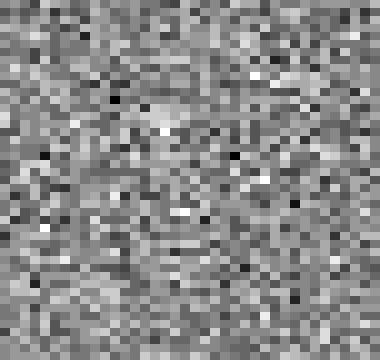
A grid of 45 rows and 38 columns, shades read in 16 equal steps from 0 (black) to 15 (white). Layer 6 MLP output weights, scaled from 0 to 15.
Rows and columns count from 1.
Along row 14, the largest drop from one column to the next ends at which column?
32
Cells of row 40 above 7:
14
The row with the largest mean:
33
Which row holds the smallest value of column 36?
12
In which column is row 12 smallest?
36
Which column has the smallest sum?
23
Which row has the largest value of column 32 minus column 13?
19
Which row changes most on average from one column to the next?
18
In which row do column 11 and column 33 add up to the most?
42
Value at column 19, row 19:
8
